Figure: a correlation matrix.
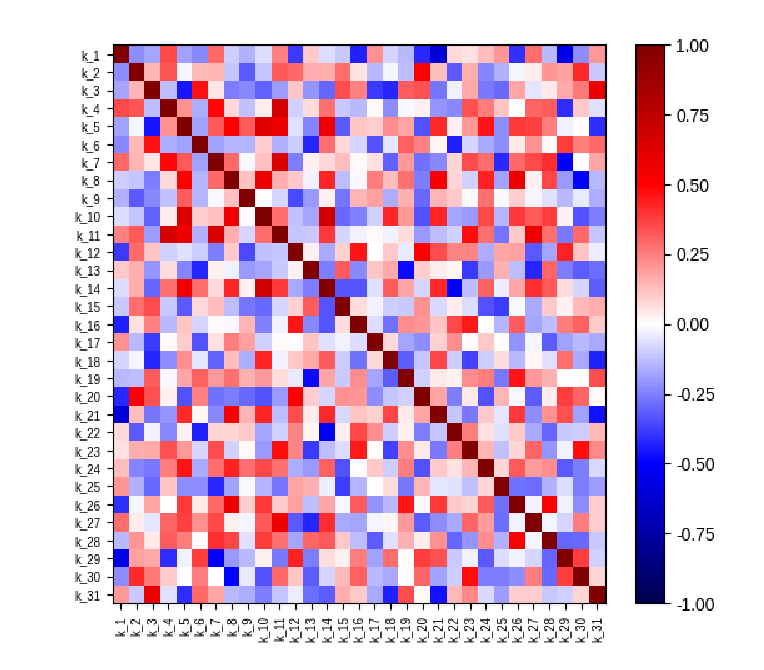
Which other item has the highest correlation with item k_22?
k_16
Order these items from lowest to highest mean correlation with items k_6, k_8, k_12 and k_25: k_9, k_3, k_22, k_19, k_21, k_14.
k_9, k_22, k_3, k_19, k_14, k_21
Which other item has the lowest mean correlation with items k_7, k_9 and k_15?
k_25
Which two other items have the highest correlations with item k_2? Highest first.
k_20, k_30
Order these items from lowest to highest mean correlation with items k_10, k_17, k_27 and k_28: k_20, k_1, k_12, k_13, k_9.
k_20, k_12, k_13, k_9, k_1
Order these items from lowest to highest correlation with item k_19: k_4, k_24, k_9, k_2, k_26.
k_2, k_4, k_9, k_24, k_26
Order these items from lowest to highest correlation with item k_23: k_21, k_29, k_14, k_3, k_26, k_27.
k_21, k_14, k_29, k_26, k_3, k_27
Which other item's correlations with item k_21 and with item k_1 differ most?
k_29
